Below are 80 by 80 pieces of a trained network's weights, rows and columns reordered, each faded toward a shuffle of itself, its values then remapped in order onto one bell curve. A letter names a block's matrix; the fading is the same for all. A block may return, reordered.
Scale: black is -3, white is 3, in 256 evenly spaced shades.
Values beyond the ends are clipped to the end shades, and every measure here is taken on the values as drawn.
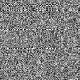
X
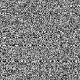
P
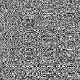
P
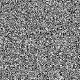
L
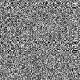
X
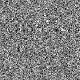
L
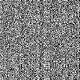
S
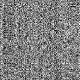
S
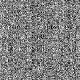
S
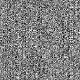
S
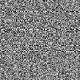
X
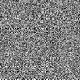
X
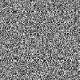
X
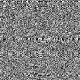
P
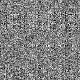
S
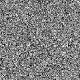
L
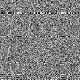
P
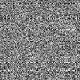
P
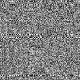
X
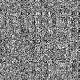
S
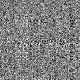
S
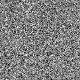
L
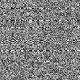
P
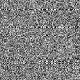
P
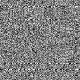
X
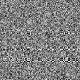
X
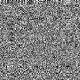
X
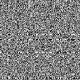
X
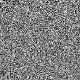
L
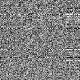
P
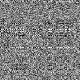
P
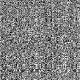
S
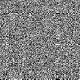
X
